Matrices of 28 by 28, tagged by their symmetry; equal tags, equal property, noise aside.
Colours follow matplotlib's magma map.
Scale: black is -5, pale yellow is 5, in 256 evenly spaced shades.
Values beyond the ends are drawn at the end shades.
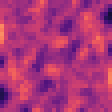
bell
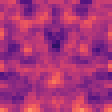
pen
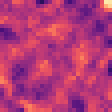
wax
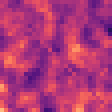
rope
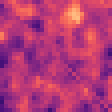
rope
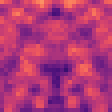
pen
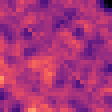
wax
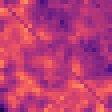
wax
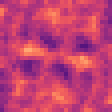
bell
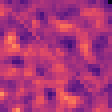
wax
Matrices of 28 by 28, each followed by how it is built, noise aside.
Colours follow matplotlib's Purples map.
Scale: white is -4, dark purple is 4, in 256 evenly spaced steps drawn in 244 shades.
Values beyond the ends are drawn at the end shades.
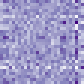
low rank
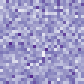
noise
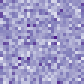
low rank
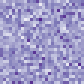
noise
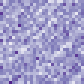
Hankel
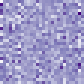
uneven columns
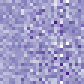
uneven columns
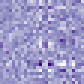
low rank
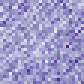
Hankel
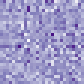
low rank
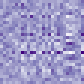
low rank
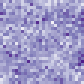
smooth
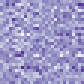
low rank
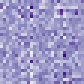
low rank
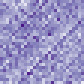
Hankel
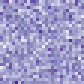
noise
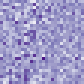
low rank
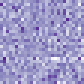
low rank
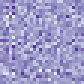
low rank
